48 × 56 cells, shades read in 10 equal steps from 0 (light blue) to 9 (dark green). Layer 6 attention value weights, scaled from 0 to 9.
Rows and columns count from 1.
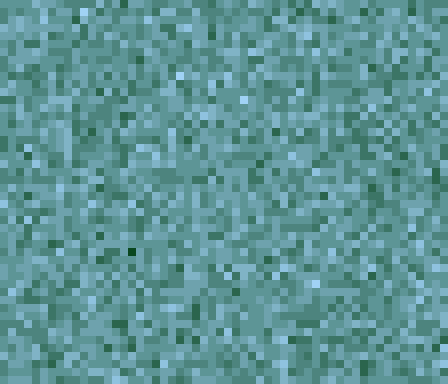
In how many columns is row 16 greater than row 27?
20
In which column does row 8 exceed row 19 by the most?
18
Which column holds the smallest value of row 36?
40
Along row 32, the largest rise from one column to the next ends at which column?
17
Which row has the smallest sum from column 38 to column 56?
5
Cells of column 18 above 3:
31
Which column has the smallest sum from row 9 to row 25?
9
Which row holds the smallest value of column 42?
32
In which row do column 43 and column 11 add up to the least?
2
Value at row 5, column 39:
1
